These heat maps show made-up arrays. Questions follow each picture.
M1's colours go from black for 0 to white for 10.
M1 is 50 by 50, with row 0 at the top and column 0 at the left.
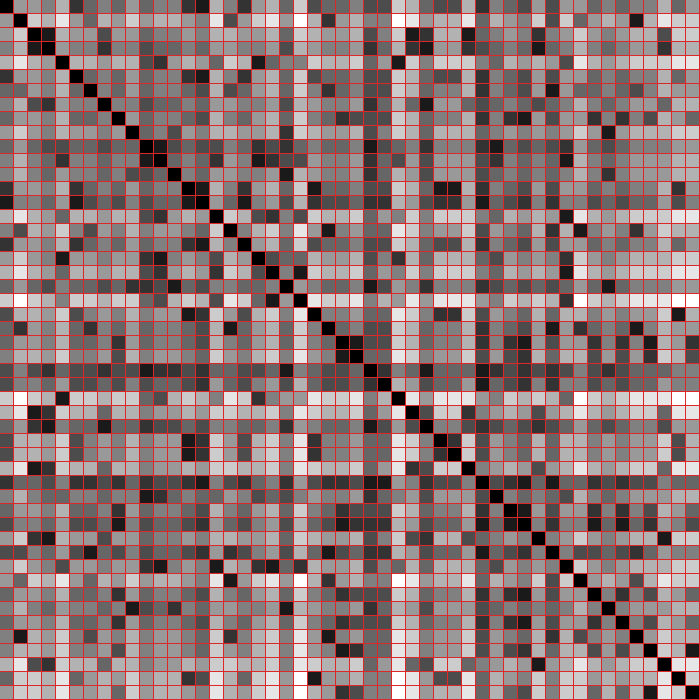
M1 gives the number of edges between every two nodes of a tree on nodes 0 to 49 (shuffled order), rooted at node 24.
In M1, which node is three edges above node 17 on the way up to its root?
37
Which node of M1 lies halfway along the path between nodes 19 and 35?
11
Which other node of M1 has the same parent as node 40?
18
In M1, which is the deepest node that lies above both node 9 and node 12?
20
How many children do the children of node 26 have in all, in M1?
6
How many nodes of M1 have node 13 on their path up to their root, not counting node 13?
4
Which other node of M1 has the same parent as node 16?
45
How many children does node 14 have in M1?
4
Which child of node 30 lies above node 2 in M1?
3
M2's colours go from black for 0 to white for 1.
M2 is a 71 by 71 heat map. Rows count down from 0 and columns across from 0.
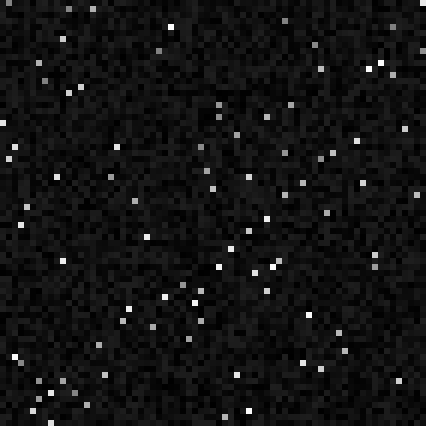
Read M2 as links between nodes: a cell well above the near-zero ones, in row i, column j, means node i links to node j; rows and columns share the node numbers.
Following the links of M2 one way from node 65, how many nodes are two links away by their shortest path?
2
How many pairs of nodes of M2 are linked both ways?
6
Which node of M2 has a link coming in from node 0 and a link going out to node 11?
node 1
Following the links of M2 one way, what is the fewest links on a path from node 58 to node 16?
2
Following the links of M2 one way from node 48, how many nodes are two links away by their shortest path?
4
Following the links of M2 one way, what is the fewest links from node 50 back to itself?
4
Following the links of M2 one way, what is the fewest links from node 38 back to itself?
2
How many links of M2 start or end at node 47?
4
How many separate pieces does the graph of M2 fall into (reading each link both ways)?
9
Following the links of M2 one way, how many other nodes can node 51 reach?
6
